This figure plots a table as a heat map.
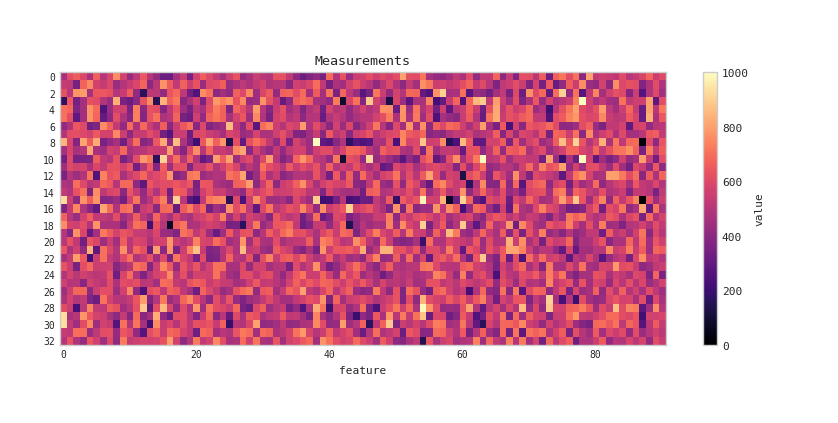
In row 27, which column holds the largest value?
73
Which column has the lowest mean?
87
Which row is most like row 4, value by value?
5
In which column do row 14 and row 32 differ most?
54
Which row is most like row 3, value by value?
10
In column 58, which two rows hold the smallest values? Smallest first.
15, 8
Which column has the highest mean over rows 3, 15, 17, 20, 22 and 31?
17
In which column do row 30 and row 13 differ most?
63
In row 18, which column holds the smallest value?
16
